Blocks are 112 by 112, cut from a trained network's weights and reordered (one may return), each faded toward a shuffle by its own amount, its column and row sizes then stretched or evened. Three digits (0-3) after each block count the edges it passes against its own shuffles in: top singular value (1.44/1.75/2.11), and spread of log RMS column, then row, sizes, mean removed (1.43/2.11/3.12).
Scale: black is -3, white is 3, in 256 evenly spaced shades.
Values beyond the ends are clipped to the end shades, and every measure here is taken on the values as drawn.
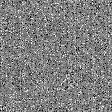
0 0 0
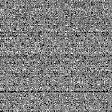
2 2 1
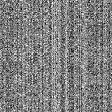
3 0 0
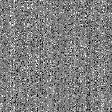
1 2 0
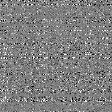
0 1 3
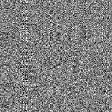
3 2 0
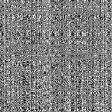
3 1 3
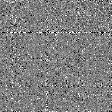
1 2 2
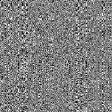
3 3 0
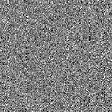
2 2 0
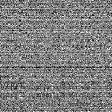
3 1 1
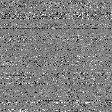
0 0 3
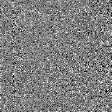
0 3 2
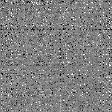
0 2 2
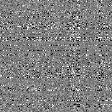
1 2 3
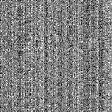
3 1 1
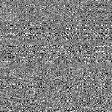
2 1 3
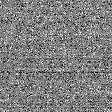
1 0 0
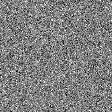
0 1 0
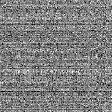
3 1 1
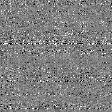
1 1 3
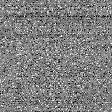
1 0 1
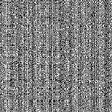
3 0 2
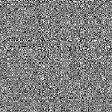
3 2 3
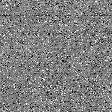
0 0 1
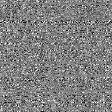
1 1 3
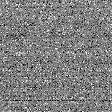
1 0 1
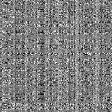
3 0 3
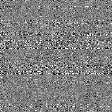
2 2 3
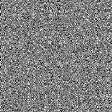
2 2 1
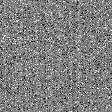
0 0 1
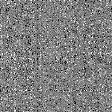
0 2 1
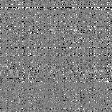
1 2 3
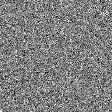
0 1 0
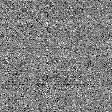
0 1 0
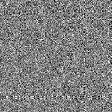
2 1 1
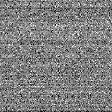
2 2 0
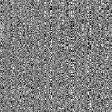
3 3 0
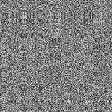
3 1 0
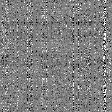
1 3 0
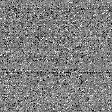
1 1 1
